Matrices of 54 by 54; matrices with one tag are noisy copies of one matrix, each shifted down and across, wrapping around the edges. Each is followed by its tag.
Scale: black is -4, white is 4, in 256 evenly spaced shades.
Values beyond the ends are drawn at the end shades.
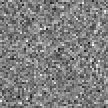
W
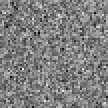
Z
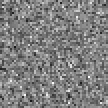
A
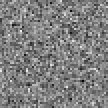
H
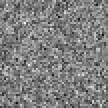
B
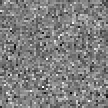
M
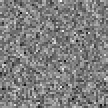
Z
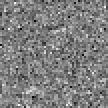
A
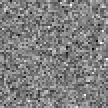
W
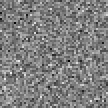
W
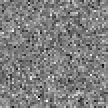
A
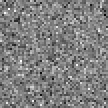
B
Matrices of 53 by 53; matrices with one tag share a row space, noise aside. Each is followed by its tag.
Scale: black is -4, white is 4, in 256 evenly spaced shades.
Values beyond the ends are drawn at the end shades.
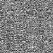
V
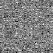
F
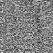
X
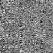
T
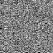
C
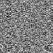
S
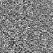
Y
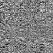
T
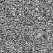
X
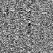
Y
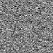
X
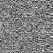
F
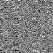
C
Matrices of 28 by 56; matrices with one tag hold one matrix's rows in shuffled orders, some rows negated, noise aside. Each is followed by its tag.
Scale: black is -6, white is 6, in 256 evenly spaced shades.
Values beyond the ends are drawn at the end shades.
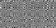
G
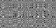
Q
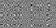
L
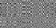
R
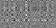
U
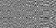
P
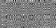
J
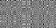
R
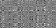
Q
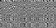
G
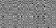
Q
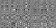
U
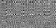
J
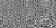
P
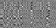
L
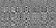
U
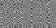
L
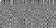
G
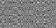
Q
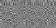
G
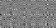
G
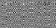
J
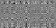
U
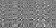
Q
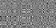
R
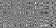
P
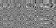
P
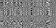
L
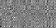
G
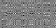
J
